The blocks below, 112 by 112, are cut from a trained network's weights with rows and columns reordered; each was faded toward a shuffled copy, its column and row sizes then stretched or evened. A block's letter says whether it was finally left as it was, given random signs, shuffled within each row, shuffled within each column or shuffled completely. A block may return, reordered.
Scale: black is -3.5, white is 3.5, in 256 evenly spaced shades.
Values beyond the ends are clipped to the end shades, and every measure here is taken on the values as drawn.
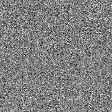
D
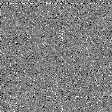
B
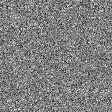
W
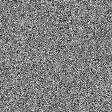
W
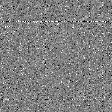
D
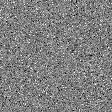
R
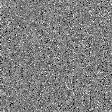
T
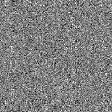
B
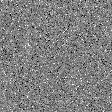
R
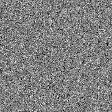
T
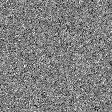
R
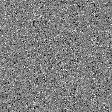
T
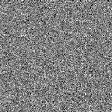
B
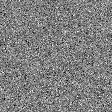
R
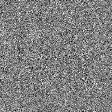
D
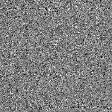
D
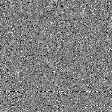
B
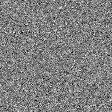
W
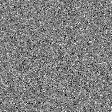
W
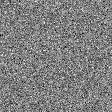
R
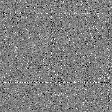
D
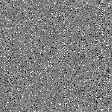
T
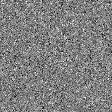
T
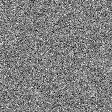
R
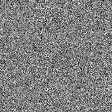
D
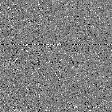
D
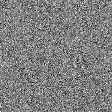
T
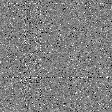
D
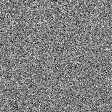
R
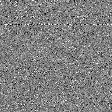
W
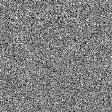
W
